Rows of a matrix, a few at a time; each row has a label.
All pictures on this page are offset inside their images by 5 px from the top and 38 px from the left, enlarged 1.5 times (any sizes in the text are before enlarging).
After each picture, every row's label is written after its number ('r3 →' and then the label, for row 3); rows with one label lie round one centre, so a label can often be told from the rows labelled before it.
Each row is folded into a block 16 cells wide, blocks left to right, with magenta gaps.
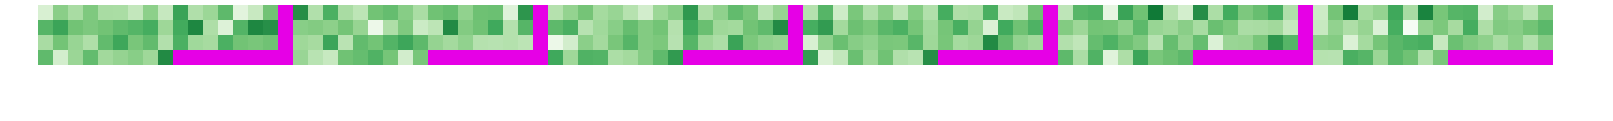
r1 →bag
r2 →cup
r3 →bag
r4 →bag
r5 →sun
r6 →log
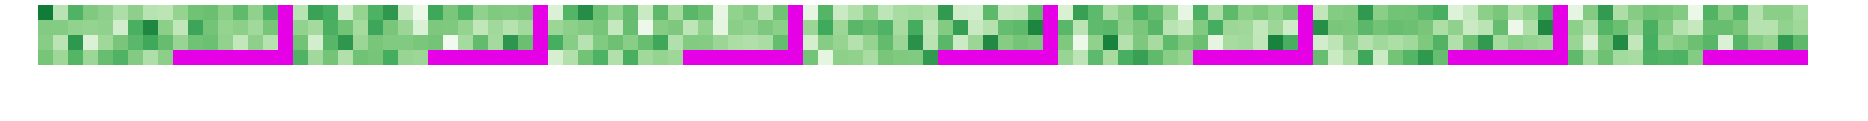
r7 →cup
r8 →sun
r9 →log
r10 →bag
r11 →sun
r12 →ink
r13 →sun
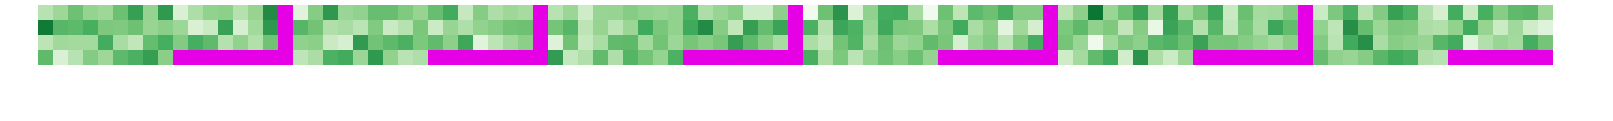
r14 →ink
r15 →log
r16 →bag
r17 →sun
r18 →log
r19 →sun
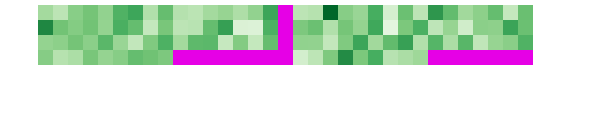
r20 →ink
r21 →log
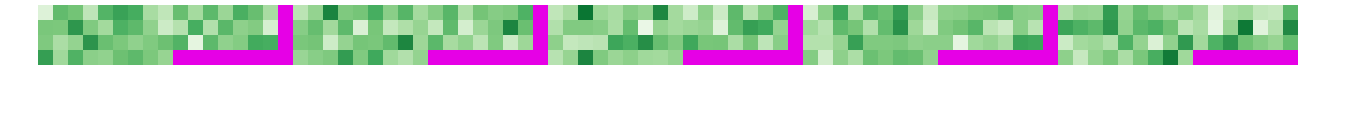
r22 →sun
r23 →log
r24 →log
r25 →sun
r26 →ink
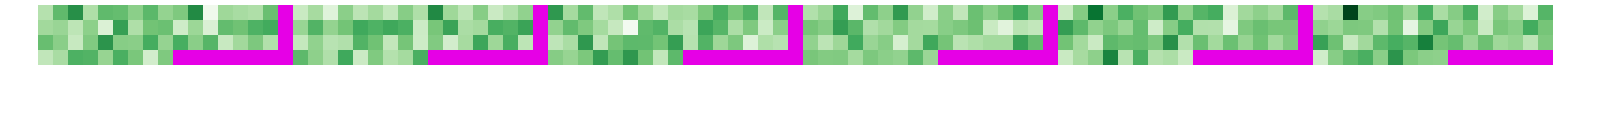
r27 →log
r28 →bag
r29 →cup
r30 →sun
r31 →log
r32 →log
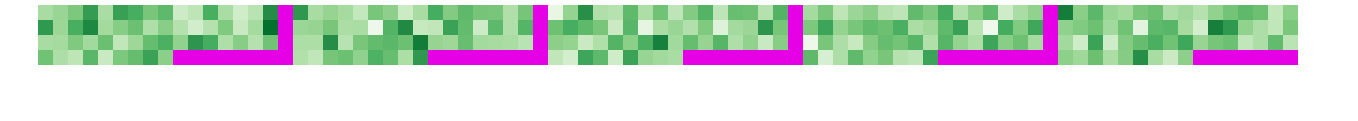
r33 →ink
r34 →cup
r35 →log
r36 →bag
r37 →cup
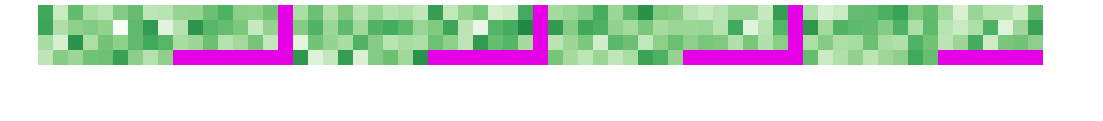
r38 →cup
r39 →bag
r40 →ink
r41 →ink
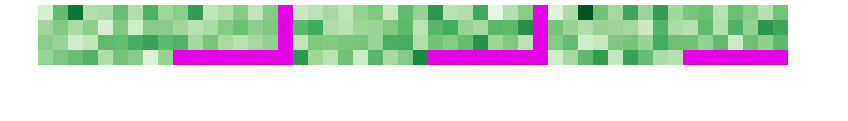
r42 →log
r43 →bag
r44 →log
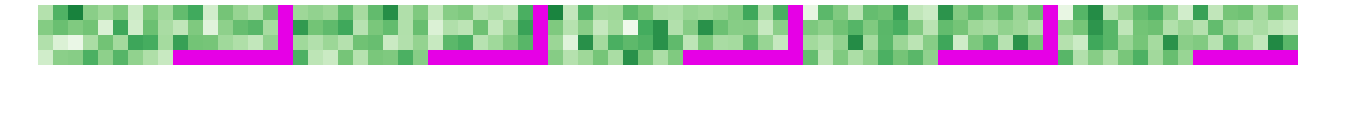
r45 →log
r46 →ink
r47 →cup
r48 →sun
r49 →sun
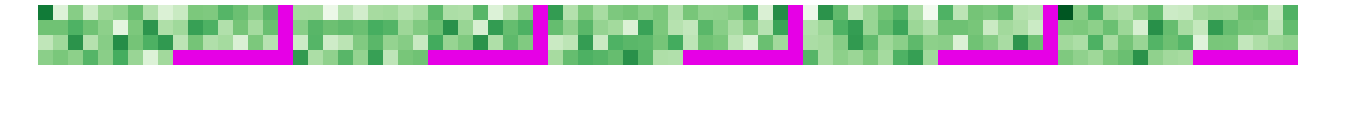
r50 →cup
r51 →bag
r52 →cup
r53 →sun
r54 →cup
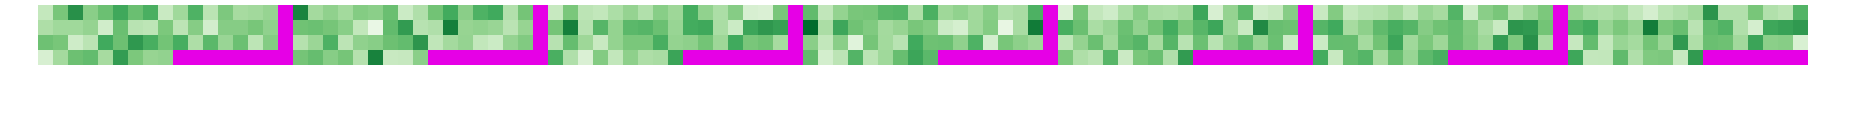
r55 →log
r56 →cup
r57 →bag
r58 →ink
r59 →bag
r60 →bag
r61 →bag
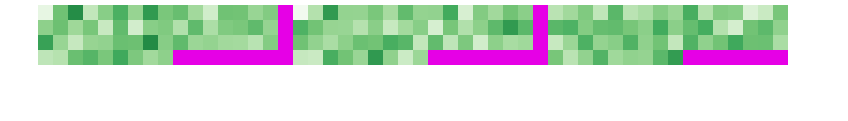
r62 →log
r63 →log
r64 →bag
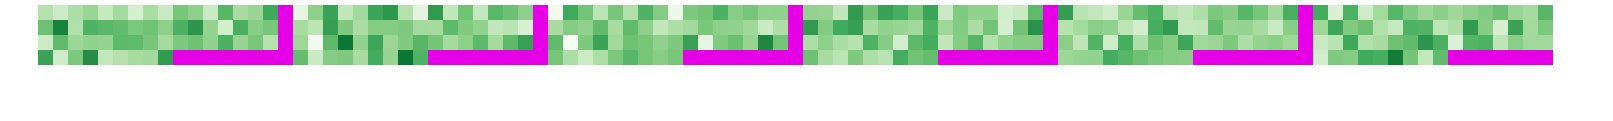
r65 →bag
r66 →sun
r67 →sun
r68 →ink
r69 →cup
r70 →cup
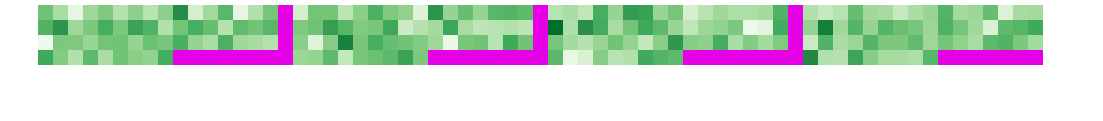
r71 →bag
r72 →sun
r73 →ink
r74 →bag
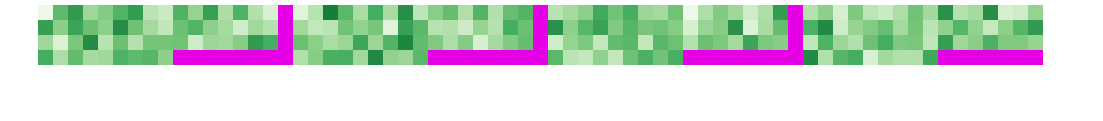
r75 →sun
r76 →log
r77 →ink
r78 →bag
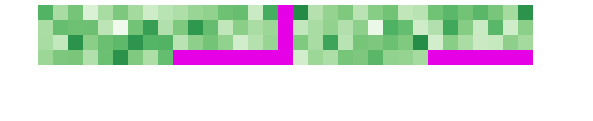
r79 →cup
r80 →cup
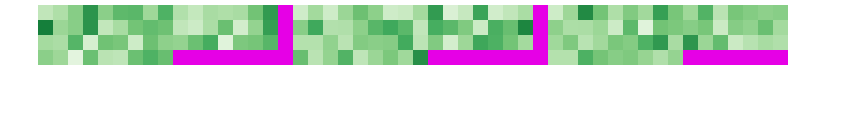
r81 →ink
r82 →bag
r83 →log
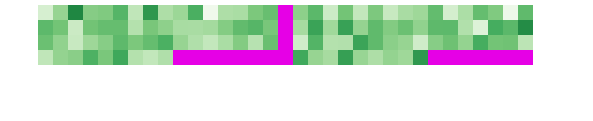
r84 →log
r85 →bag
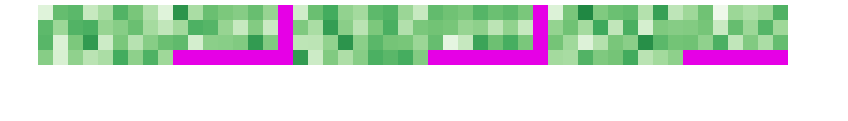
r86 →sun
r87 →sun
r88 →log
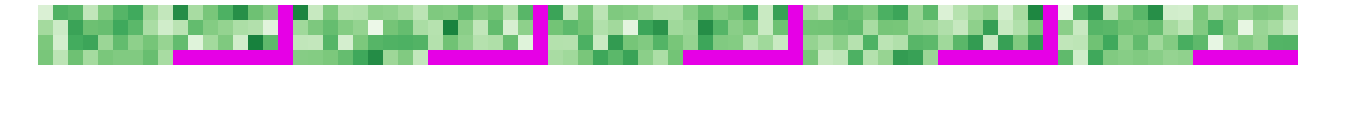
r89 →sun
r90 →cup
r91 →cup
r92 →ink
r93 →sun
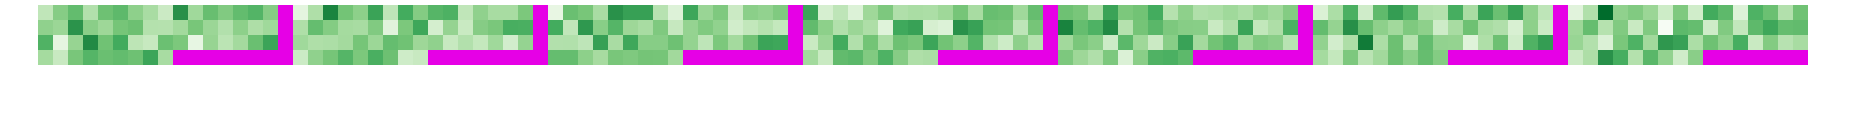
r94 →sun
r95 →log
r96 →sun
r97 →cup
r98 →ink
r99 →sun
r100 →log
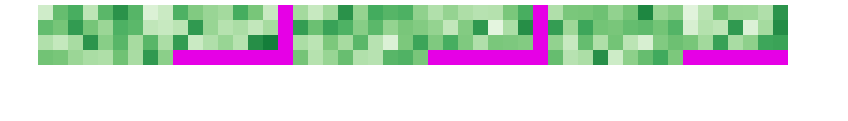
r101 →sun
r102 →ink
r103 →ink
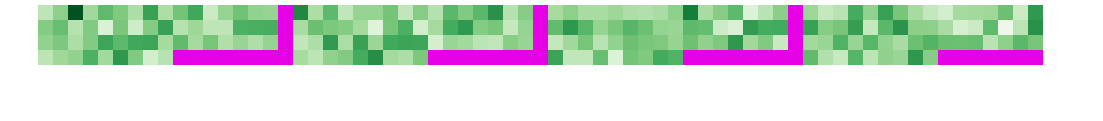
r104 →log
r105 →cup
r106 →bag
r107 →ink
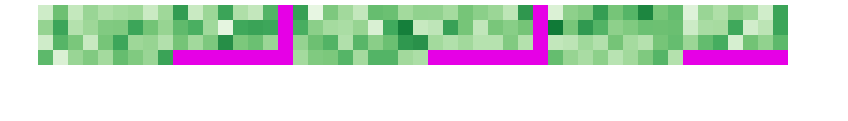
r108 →bag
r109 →cup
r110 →ink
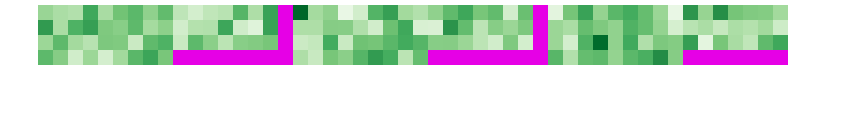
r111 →ink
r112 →cup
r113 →sun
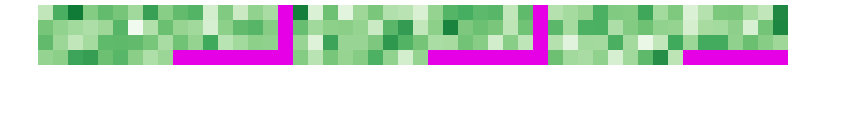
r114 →log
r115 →cup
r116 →ink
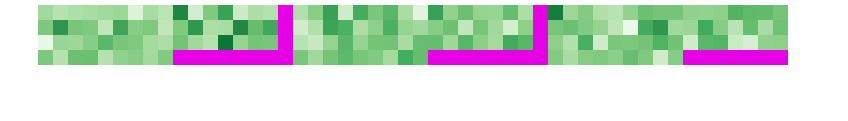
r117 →bag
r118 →sun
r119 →cup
